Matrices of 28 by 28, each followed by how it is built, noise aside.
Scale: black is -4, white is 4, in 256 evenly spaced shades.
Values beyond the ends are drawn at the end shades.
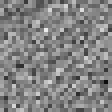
Hankel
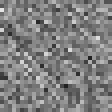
Toeplitz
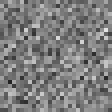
Hankel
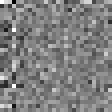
low rank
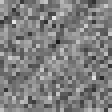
Hankel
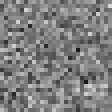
noise
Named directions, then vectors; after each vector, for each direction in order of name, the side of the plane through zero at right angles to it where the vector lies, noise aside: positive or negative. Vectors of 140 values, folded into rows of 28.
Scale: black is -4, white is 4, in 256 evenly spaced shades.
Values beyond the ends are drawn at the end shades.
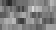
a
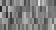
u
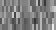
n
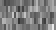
positive, positive, positive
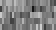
negative, positive, positive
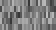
negative, negative, positive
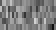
negative, negative, negative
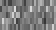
positive, positive, positive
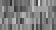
positive, negative, positive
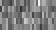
positive, negative, positive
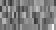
positive, positive, positive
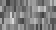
positive, negative, negative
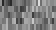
positive, negative, positive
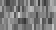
positive, positive, negative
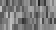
positive, positive, negative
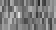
positive, positive, negative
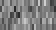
negative, negative, positive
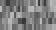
positive, positive, negative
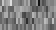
negative, positive, negative
